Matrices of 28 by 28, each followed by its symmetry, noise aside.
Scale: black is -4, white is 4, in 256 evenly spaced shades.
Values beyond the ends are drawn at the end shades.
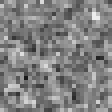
symmetric across the other diagonal.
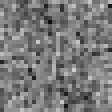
same after a half turn.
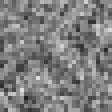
antisymmetric.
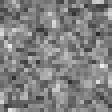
same after a half turn.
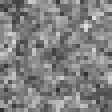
symmetric across the other diagonal.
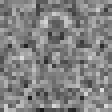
mirrored left to right.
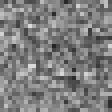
no symmetry.
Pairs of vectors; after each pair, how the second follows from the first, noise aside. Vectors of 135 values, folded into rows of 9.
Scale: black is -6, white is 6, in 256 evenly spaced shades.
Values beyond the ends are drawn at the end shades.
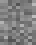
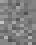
partly zeroed.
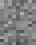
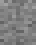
shrunk.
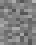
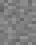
wrapped around, shrunk.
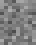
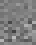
partly zeroed.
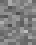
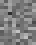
reversed, negated.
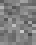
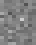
reversed, partly zeroed.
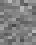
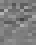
reversed, partly zeroed.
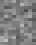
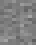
shrunk.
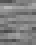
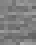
reversed, negated, shrunk.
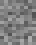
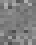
reversed, partly zeroed.
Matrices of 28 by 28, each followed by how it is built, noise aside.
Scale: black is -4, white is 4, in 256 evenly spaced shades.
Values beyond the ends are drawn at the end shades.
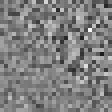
upper triangular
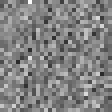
repeating rows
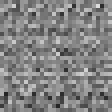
repeating columns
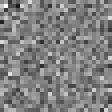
low rank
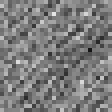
Hankel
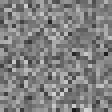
repeating rows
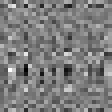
low rank
